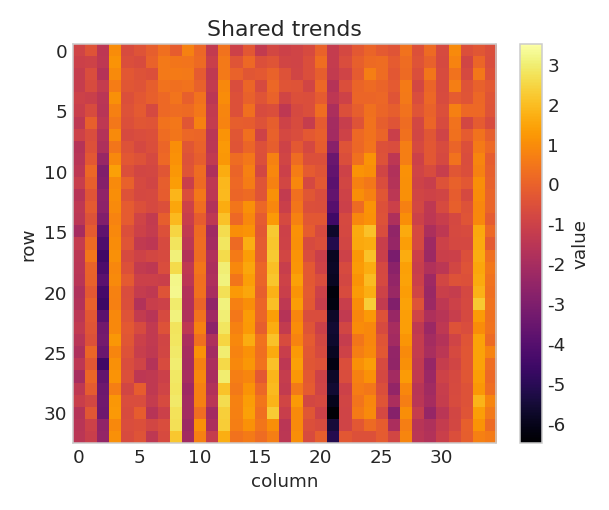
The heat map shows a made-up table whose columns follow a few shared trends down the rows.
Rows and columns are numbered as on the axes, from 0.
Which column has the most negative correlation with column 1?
25
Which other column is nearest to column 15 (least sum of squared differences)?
34
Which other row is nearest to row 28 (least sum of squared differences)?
30
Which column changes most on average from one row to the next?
26
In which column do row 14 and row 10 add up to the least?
21
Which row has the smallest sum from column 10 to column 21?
0
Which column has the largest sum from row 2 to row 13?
12
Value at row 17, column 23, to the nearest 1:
1
